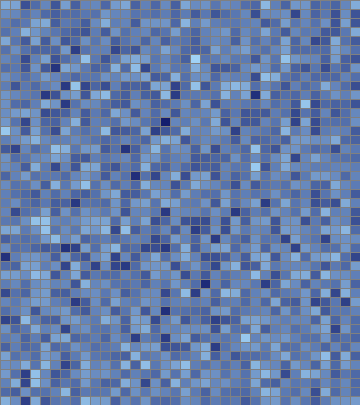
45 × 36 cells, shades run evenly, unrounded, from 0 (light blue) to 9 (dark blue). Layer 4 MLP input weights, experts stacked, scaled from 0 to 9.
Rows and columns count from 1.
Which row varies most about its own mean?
10
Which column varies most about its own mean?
17
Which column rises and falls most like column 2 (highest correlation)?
13
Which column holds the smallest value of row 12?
31
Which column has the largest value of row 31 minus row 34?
28
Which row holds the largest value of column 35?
34
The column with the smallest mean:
4
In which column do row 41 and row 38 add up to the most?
14
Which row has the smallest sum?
41
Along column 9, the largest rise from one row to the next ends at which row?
22
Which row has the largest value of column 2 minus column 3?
36
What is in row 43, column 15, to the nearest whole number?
7
